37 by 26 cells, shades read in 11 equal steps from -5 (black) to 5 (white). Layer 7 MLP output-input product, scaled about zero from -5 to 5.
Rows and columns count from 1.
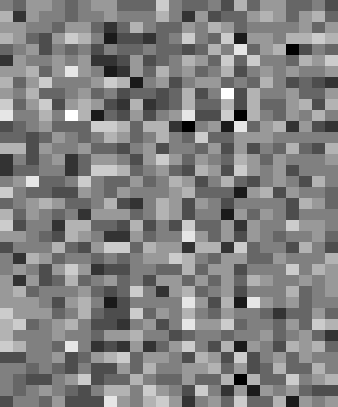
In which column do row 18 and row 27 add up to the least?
19
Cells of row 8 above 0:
10
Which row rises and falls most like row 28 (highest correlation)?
22
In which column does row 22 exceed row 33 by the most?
15
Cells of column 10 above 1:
6
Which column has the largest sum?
1
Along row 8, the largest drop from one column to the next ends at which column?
11
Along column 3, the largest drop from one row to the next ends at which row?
18
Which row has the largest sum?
30
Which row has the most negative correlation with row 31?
24
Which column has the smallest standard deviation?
21
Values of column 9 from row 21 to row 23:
-1 -3 3
